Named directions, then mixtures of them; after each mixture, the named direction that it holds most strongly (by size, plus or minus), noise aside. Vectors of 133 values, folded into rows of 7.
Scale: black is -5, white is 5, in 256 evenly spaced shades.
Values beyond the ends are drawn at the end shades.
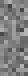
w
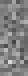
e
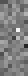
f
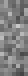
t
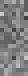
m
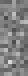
e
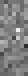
f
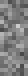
t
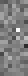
f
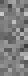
f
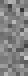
w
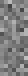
w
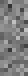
w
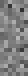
w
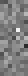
f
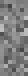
w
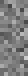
w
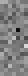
f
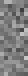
w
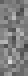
e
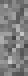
t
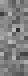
t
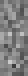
t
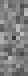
t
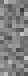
w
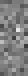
f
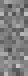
m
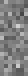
t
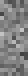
w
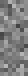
w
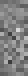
f
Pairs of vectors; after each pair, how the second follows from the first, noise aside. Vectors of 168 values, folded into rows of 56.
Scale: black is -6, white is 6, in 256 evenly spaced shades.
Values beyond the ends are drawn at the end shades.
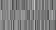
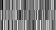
wrapped around, negated, scaled up.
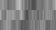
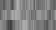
wrapped around, negated.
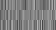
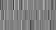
reversed, partly zeroed.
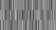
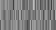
wrapped around.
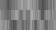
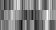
wrapped around, negated, scaled up.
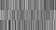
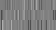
reversed, negated, partly zeroed.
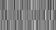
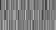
wrapped around, negated.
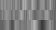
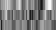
wrapped around, negated, scaled up.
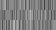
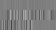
reversed, partly zeroed.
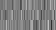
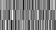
wrapped around, negated, scaled up.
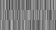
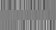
reversed, negated, partly zeroed.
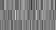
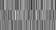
copied.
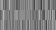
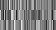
reversed, negated, scaled up.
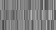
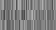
wrapped around, negated.
